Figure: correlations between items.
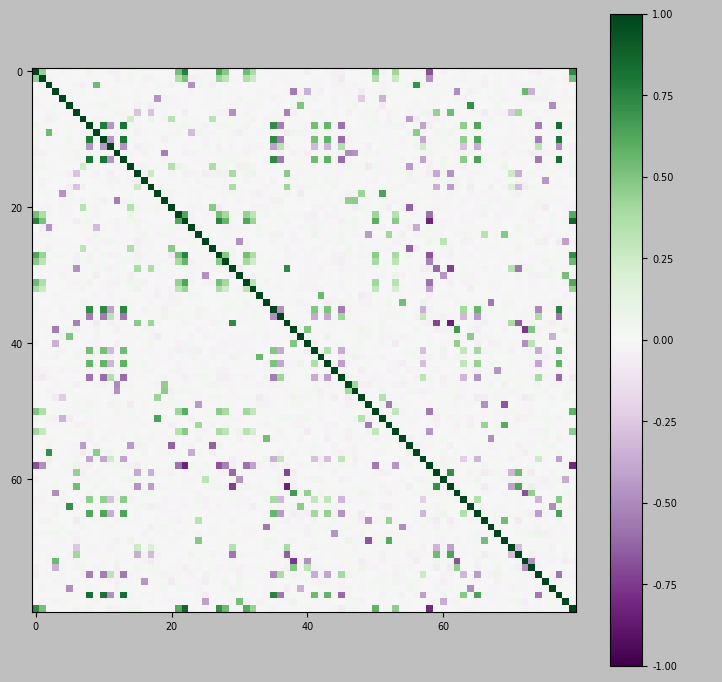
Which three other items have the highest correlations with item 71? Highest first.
61, 59, 6
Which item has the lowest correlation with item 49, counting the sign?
69
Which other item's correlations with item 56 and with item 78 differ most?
2
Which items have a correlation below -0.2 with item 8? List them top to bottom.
11, 36, 45, 57, 74
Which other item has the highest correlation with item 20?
26
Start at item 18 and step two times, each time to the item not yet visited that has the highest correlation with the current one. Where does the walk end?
48
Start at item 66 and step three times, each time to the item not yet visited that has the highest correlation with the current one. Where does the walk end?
24
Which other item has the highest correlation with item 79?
22
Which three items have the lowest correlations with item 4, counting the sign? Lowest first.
18, 51, 48
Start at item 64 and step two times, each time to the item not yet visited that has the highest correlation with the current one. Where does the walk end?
39
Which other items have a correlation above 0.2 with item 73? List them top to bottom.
38, 40, 62
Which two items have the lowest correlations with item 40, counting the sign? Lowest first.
72, 3
